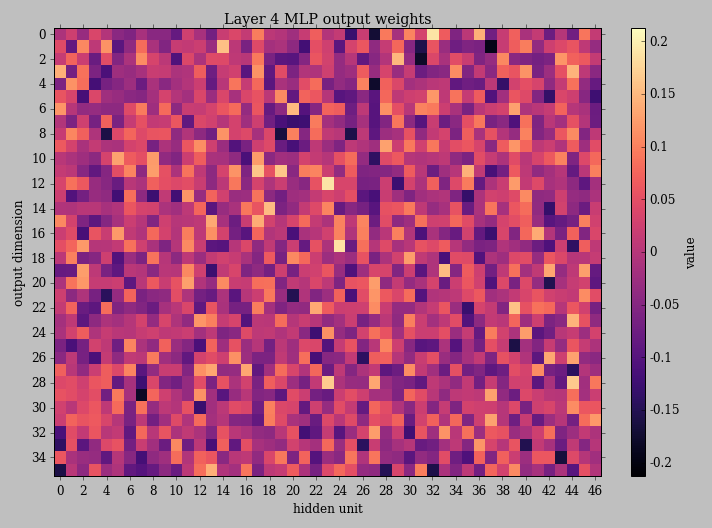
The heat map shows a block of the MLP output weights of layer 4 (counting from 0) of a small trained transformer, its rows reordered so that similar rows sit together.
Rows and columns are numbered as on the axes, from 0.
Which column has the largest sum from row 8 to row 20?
11
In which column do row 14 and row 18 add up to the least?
27
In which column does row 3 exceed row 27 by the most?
44
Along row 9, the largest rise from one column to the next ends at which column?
28
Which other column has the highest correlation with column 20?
31
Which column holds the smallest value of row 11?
37
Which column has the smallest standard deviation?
9
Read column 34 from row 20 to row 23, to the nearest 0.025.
0.025 0 -0.025 0.05
